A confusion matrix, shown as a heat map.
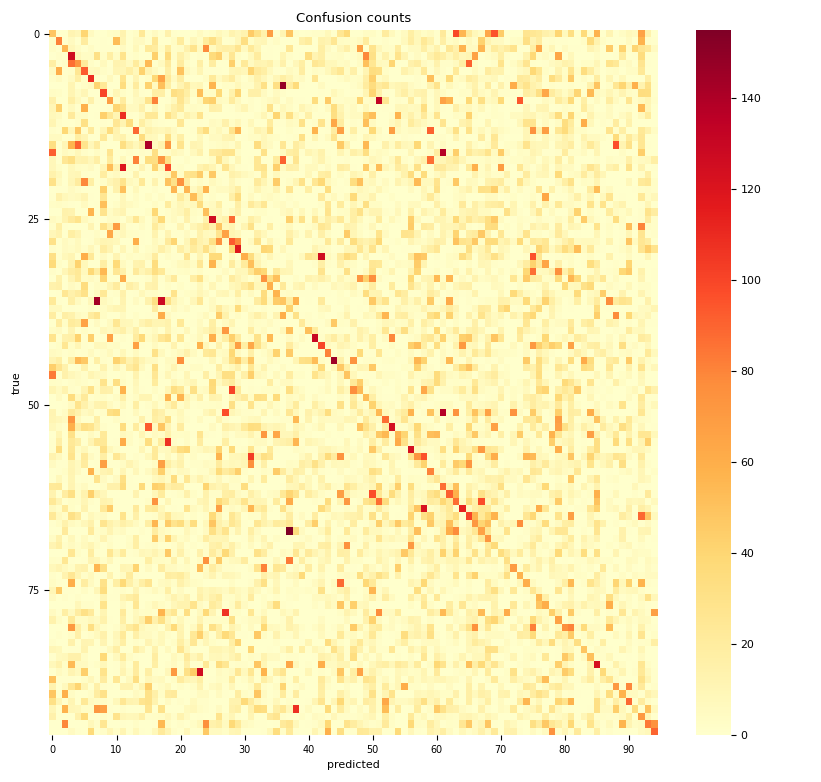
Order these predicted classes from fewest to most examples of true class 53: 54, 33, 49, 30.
54, 33, 30, 49
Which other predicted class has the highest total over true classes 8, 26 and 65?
92
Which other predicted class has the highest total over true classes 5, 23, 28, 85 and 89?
32
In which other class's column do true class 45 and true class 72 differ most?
33
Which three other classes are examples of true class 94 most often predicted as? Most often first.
78, 43, 24
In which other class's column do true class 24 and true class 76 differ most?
6
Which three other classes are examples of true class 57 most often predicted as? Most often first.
31, 58, 45
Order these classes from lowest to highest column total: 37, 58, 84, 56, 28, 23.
23, 84, 58, 37, 56, 28
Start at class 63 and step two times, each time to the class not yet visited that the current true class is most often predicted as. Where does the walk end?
37
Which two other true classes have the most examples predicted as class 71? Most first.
78, 37
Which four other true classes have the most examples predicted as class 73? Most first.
9, 66, 54, 28
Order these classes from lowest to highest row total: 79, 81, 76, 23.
76, 23, 79, 81
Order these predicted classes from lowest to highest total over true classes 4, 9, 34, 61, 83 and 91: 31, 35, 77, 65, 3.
35, 77, 31, 3, 65
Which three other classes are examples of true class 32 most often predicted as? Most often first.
75, 79, 8
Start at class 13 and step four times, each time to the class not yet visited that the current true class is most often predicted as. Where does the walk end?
36
